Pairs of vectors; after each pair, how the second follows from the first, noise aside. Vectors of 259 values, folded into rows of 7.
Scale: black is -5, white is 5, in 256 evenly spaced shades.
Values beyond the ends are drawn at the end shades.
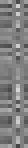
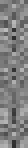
wrapped around, negated.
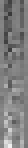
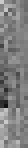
wrapped around, negated.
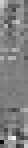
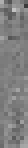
reversed, shrunk.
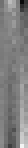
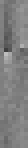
wrapped around, negated, shrunk.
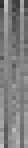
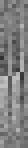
wrapped around, negated.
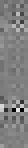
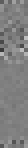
wrapped around, partly zeroed.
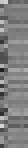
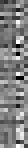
wrapped around, negated, scaled up.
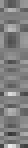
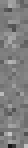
negated, partly zeroed.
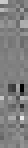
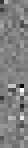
sign-scrambled.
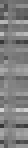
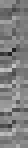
wrapped around, negated.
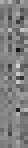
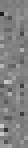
wrapped around, partly zeroed.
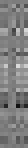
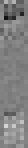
wrapped around, partly zeroed.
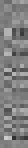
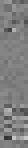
negated, partly zeroed.
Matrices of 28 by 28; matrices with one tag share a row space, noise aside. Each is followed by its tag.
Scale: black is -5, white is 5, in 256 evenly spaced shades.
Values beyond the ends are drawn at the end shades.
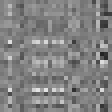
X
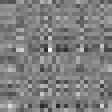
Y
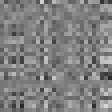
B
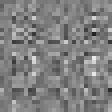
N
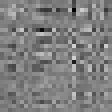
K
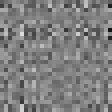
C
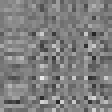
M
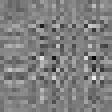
M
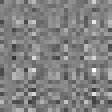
N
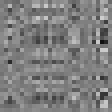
X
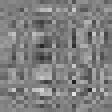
K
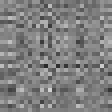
Y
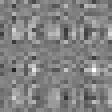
N
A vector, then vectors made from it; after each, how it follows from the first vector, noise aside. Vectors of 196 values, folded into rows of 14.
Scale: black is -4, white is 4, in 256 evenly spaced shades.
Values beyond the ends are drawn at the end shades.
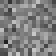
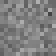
reversed, shrunk.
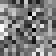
wrapped around, scaled up.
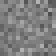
reversed, shrunk.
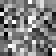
wrapped around, scaled up.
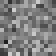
copied.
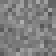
reversed, shrunk.
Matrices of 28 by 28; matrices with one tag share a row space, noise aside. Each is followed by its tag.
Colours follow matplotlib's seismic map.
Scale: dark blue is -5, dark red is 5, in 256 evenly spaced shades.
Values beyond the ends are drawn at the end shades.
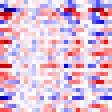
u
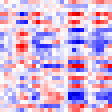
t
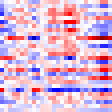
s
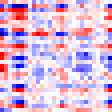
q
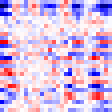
u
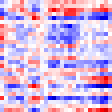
s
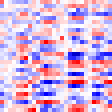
t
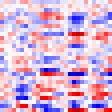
t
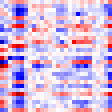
q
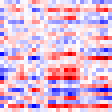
s
